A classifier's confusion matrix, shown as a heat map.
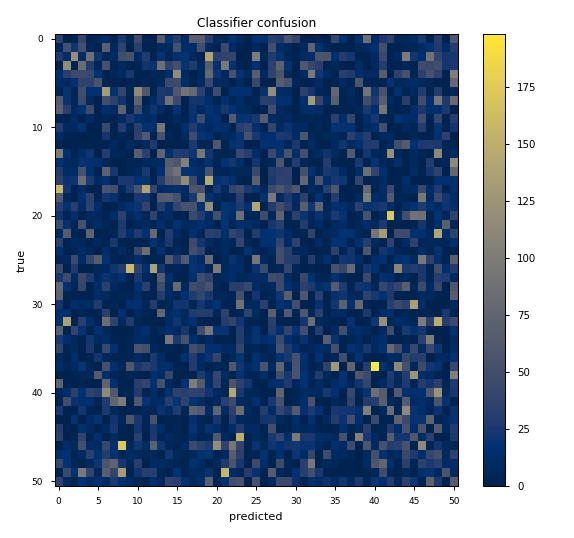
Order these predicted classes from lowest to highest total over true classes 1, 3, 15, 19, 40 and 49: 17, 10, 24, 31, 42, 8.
42, 24, 10, 17, 8, 31
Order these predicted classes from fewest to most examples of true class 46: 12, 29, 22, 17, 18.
29, 18, 17, 12, 22
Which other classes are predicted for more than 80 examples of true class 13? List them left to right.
0, 18, 42, 48
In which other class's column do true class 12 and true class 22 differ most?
41
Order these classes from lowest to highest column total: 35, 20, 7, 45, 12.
7, 12, 45, 20, 35
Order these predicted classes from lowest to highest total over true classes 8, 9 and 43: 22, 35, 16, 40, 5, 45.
16, 5, 45, 35, 40, 22
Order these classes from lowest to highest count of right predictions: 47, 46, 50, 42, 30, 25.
47, 30, 50, 42, 25, 46
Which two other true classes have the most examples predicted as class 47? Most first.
34, 2
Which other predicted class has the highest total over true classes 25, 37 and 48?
40
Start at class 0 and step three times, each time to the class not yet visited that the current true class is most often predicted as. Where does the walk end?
11
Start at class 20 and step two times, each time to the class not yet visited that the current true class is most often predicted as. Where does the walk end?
44
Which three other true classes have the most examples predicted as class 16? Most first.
14, 6, 25
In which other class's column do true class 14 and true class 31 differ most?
50
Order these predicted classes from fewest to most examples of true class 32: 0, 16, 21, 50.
16, 0, 21, 50
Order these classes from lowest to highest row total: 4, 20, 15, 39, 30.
30, 39, 15, 20, 4
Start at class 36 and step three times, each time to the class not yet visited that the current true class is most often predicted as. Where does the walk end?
23
